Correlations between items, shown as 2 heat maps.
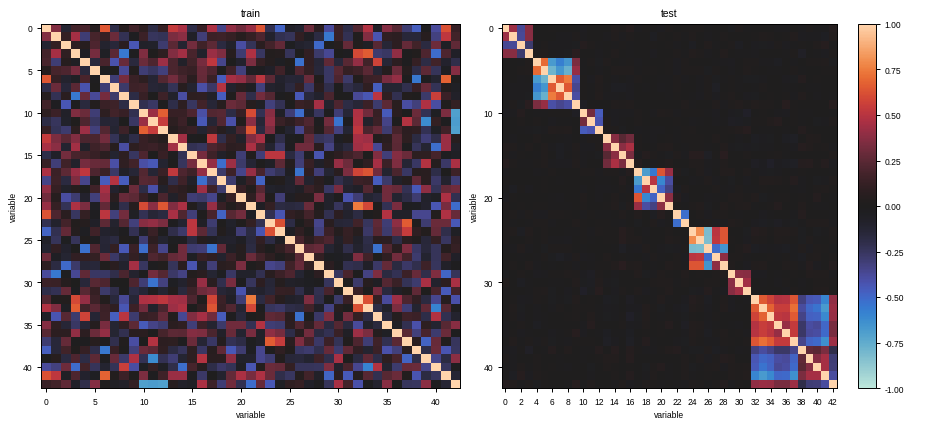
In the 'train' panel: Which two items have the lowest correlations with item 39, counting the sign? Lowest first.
11, 37
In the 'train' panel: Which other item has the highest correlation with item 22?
0
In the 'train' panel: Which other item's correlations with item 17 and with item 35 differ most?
32
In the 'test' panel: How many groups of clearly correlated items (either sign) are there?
9
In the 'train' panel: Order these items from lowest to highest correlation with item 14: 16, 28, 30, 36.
16, 30, 28, 36
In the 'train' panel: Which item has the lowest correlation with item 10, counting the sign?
42
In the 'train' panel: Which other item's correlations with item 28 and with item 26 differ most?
37
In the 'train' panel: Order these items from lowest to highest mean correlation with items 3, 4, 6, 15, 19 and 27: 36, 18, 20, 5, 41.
18, 20, 5, 41, 36
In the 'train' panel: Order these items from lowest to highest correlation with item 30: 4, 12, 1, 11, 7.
11, 12, 4, 7, 1
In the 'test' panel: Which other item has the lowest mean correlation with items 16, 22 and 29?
23
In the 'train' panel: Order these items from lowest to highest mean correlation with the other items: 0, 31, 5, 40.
40, 31, 5, 0
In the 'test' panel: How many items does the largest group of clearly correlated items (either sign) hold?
11
